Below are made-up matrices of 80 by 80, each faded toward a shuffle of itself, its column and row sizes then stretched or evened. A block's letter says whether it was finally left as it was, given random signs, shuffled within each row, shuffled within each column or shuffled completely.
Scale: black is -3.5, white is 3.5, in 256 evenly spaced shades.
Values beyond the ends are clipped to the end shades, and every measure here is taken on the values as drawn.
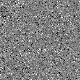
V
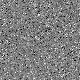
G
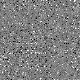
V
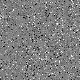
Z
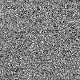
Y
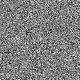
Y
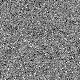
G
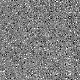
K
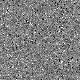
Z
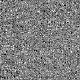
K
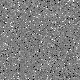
Z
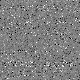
Y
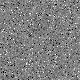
G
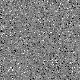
Z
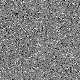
Y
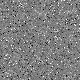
G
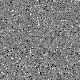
Y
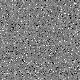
Y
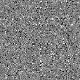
K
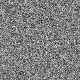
G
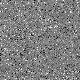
Y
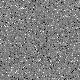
G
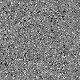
K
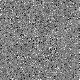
Z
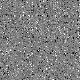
K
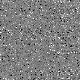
K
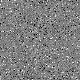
Y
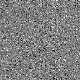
K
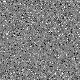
Y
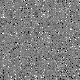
K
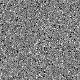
Z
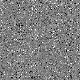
K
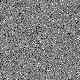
G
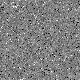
G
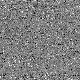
Y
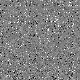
V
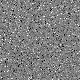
G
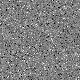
G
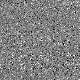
V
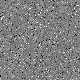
G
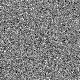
G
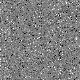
Z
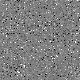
V
